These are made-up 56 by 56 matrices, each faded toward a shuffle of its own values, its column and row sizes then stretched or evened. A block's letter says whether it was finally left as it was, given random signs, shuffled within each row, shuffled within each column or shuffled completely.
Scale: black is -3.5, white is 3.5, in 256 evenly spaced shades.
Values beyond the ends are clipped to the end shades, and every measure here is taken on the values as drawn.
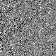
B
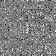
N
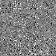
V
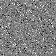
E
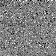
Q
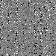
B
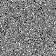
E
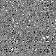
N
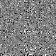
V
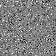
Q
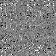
N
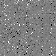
B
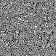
Q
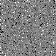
B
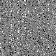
B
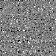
V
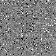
V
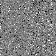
B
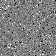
E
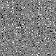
N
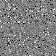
Q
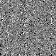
V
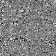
V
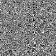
V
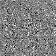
V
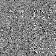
V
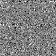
Q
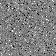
E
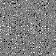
N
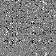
V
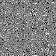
V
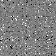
V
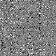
V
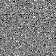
Q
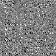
N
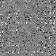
V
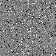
B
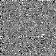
V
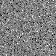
E
